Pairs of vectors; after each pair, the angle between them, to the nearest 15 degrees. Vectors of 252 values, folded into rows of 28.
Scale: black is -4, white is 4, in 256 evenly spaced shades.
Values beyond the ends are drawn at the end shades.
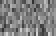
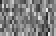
60 degrees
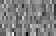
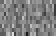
15 degrees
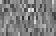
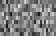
105 degrees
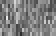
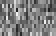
30 degrees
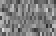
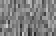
90 degrees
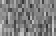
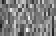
150 degrees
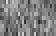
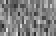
150 degrees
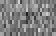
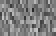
120 degrees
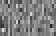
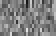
105 degrees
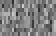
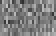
75 degrees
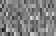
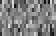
90 degrees
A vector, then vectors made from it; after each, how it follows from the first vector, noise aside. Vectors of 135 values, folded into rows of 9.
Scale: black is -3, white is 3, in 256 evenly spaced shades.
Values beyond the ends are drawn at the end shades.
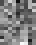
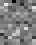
reversed, negated, partly zeroed.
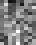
reversed, negated.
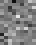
reversed, negated, partly zeroed.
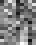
copied.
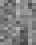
negated, shrunk.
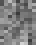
shrunk.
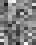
reversed.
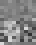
reversed, negated, partly zeroed.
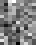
reversed.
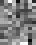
copied.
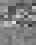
reversed, negated, partly zeroed.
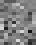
wrapped around, partly zeroed.
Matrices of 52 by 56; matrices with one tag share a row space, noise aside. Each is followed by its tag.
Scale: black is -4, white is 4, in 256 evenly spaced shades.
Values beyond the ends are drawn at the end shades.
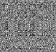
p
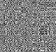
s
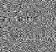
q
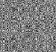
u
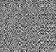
s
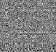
p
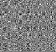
q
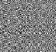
q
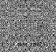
p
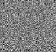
u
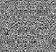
p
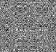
p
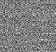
s
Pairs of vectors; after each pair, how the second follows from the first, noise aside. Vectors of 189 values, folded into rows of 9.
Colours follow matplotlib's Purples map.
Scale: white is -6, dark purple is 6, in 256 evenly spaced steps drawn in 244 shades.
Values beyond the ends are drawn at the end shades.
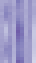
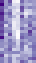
reversed, negated, scaled up.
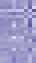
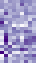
reversed, scaled up.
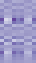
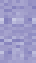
negated, shrunk.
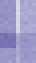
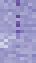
negated, partly zeroed.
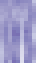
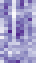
reversed, scaled up.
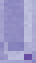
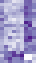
negated, scaled up.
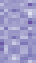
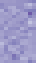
negated, shrunk.
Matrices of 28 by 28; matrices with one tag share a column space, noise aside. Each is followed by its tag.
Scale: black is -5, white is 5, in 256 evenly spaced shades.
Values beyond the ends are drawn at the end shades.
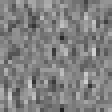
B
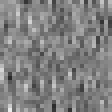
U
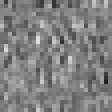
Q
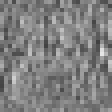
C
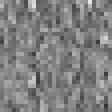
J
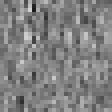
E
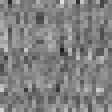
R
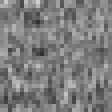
B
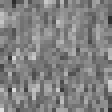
R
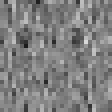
J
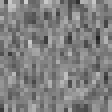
J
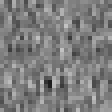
B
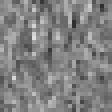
E
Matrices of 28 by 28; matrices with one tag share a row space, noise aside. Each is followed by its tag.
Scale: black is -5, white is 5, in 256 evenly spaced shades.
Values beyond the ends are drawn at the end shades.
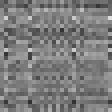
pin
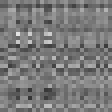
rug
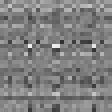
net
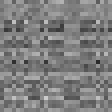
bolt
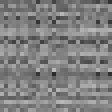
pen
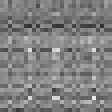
net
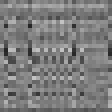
pin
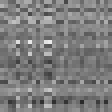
rug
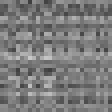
rug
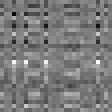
bolt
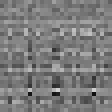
net
